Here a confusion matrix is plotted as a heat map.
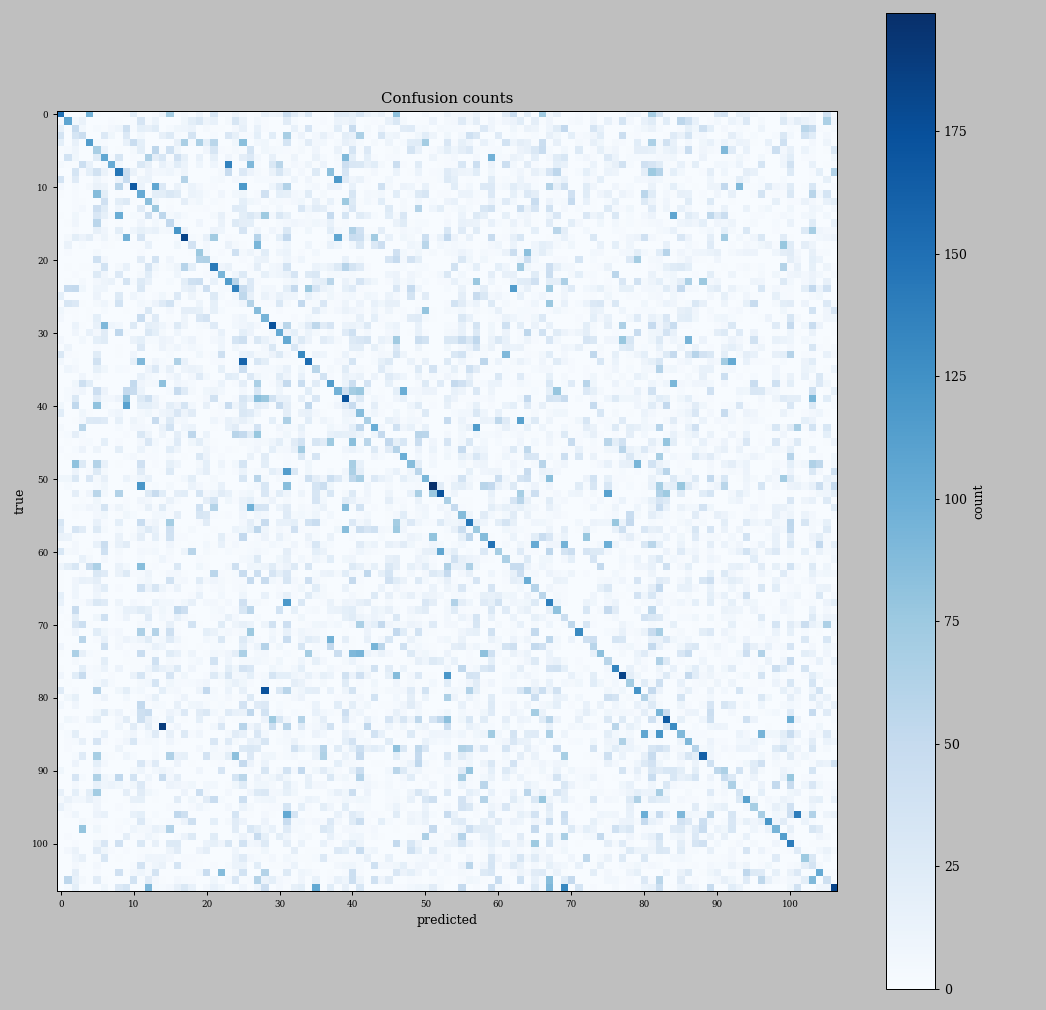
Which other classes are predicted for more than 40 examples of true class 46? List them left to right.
33, 55, 64, 77
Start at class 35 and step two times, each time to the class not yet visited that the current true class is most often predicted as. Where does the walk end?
65
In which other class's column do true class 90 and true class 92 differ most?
56
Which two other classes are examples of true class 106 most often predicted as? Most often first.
69, 35
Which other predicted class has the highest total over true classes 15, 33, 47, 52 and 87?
82
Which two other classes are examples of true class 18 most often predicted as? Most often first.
27, 99
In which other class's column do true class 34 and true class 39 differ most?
25
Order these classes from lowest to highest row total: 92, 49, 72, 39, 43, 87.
92, 49, 72, 43, 87, 39
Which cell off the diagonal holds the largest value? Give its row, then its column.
84, 14
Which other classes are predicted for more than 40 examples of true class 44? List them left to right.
18, 24, 25, 27, 49, 50
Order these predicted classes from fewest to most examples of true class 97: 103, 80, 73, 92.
103, 73, 92, 80
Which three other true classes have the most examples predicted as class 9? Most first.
40, 17, 39
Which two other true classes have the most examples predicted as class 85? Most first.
96, 51
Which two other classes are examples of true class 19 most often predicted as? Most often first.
64, 83
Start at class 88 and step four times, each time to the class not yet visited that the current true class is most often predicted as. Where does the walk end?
5
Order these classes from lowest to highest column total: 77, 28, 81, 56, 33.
33, 77, 56, 28, 81
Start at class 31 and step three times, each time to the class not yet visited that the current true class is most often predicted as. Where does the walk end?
53
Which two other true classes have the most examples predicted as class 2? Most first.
48, 74
